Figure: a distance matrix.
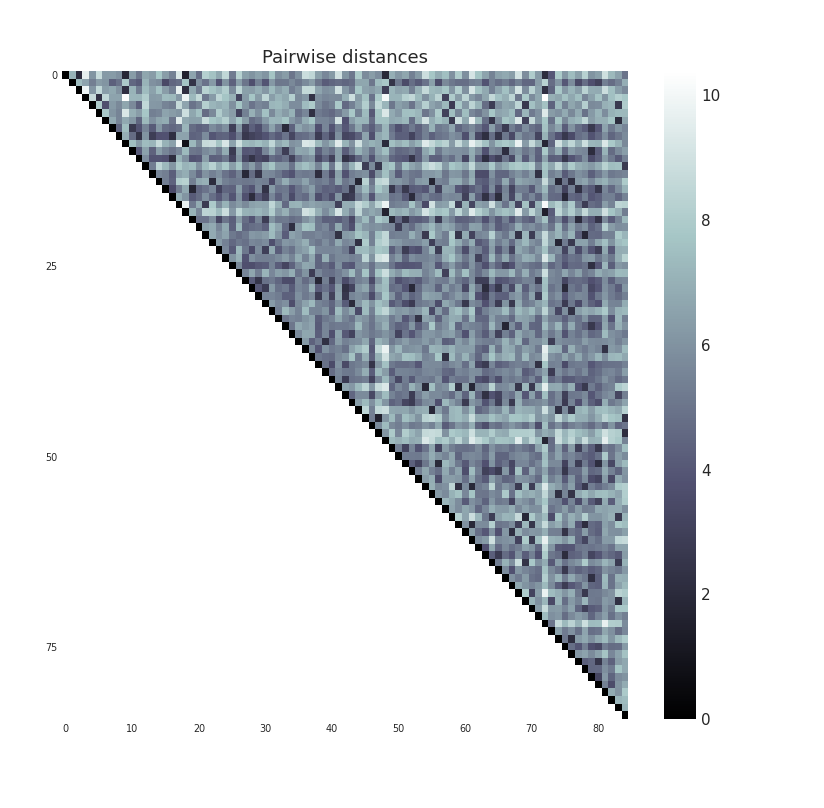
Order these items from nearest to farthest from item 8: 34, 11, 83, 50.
11, 34, 50, 83
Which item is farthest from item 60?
3
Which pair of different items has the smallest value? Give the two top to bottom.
9, 18
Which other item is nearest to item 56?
51
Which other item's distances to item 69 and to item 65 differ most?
58
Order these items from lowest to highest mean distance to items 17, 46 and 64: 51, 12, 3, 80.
80, 51, 3, 12
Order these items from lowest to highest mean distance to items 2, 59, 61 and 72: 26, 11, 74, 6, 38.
11, 38, 26, 74, 6
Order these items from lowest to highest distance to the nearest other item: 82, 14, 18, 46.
18, 14, 46, 82
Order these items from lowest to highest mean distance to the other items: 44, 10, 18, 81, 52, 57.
52, 10, 57, 44, 81, 18
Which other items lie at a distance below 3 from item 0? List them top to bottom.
2, 9, 18, 48, 72
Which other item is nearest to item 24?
62
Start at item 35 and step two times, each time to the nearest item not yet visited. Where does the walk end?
73
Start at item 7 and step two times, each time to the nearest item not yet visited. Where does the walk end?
66
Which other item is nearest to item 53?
32
